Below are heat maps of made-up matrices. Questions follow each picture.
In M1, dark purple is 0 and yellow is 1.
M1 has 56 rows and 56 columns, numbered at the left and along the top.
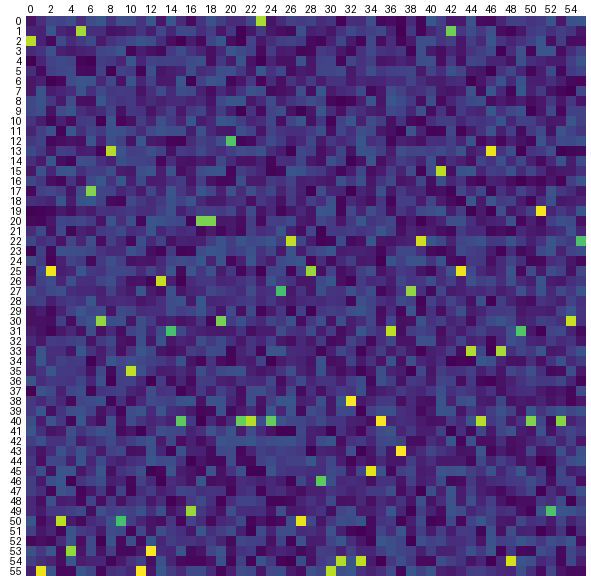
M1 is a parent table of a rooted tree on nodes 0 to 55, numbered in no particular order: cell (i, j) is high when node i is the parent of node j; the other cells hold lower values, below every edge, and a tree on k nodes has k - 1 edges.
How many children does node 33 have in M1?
2
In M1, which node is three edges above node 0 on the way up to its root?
27
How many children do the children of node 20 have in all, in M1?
1
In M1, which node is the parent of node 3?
50
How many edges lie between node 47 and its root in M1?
6
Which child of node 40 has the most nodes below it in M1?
22
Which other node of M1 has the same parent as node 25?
38
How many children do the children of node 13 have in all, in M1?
1
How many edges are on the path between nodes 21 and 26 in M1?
3
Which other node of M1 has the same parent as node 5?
42
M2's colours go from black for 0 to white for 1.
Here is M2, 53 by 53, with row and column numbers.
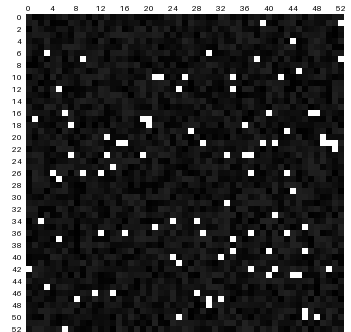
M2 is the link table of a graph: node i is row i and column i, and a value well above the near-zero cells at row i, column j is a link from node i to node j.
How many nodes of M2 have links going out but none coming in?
6
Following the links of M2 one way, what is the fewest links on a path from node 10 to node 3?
4
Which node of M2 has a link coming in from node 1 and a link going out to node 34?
node 39
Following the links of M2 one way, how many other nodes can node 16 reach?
9
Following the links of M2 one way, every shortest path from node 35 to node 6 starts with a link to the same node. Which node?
node 21
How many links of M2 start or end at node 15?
1
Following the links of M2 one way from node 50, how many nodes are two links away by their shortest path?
4
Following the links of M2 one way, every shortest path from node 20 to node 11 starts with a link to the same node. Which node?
node 49
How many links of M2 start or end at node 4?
2
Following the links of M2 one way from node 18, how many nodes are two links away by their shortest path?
10
